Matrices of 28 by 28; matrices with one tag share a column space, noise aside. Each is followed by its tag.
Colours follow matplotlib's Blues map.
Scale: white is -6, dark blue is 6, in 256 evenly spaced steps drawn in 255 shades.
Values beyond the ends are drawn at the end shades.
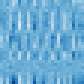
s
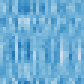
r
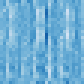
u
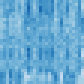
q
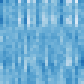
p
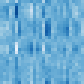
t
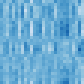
t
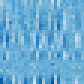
s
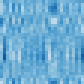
r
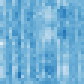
u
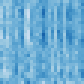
u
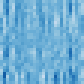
q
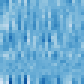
s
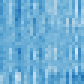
q
